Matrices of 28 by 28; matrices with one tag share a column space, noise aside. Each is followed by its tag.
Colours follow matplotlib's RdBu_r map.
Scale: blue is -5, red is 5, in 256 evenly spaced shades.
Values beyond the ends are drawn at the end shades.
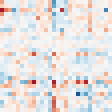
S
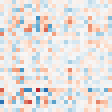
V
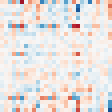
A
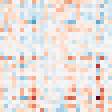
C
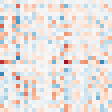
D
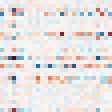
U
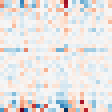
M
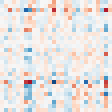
S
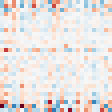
M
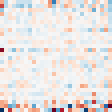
M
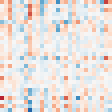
C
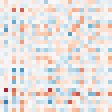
V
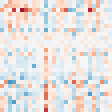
S
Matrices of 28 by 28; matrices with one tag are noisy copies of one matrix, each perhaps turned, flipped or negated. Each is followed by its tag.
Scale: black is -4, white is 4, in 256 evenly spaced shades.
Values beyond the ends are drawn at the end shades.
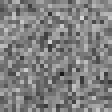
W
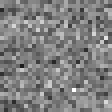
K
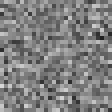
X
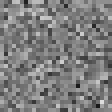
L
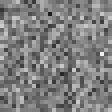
W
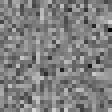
X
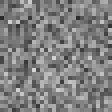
W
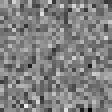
X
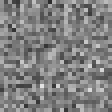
X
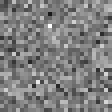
K
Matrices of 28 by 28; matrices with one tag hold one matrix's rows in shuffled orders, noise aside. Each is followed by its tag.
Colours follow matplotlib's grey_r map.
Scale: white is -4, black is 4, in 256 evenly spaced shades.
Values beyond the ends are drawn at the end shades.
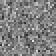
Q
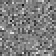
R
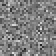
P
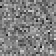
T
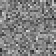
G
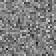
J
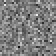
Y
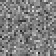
Q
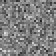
T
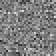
T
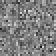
T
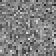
G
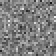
T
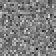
J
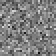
P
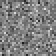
Q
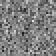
Q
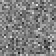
Y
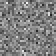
J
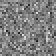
J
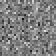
Q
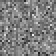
Q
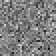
Y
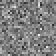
P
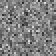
Q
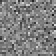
G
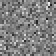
J
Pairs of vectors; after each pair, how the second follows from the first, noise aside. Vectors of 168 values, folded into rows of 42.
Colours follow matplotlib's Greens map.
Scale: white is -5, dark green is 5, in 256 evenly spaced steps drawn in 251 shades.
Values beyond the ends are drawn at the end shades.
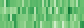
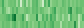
reversed, partly zeroed.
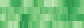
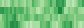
reversed.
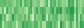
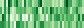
reversed, negated, scaled up.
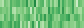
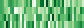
reversed, negated, scaled up.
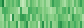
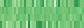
wrapped around, partly zeroed.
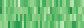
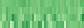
reversed, partly zeroed.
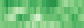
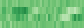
wrapped around, partly zeroed.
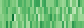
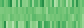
reversed, partly zeroed.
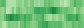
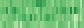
reversed, partly zeroed.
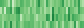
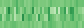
wrapped around, partly zeroed.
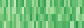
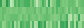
reversed, partly zeroed.
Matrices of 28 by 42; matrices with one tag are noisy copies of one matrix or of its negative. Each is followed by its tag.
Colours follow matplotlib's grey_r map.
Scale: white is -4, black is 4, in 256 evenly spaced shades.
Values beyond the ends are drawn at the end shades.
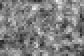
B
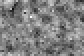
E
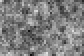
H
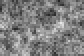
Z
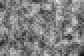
B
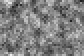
E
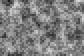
E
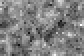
Z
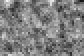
E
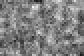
B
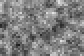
Z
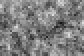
Z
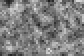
E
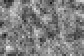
E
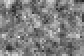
E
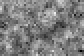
Z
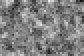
E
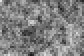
H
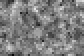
E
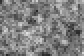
H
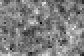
H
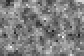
E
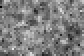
H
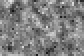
E
